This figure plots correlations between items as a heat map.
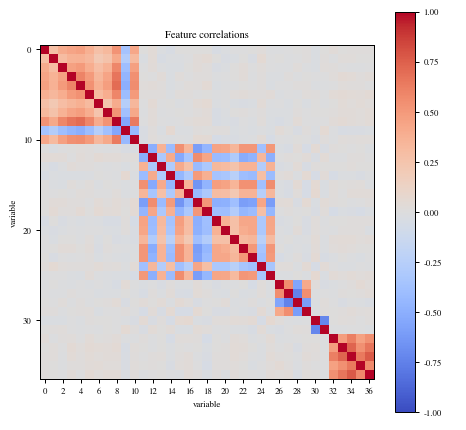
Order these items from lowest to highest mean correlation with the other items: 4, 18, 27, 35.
18, 27, 35, 4
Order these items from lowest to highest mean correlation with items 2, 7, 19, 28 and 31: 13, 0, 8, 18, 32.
18, 32, 13, 0, 8
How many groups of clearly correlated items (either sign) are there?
5
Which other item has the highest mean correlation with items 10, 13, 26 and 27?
29
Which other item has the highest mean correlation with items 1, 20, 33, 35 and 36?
34
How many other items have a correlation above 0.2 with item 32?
4
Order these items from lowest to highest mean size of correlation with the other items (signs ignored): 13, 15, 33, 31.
31, 33, 13, 15
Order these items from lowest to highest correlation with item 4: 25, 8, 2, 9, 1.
9, 25, 1, 2, 8
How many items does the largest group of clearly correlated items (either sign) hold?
15
